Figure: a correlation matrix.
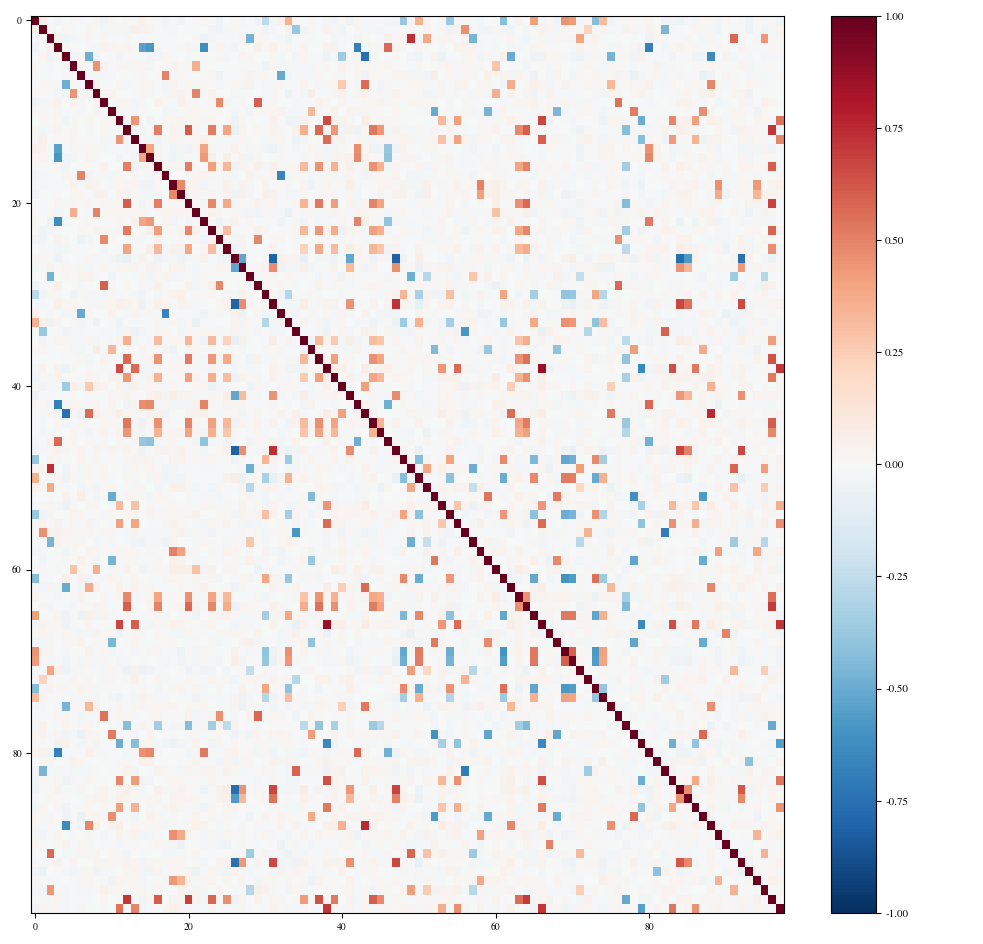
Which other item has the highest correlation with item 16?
96
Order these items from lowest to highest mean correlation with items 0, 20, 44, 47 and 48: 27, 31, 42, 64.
42, 27, 31, 64
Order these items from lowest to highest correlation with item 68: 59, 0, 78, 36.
78, 36, 0, 59
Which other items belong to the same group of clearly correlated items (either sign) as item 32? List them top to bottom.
6, 17
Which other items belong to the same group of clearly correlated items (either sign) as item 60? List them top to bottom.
5, 8, 21
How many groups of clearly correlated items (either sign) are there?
15
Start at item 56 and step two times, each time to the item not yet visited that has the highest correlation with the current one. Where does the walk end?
72
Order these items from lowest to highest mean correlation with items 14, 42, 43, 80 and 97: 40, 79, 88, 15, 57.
79, 57, 40, 88, 15
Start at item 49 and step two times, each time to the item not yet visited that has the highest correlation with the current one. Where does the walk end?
91
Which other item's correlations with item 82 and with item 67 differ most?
56
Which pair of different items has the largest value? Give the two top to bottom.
38, 66
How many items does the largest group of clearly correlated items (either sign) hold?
14
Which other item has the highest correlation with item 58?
18
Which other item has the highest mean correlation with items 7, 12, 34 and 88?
43
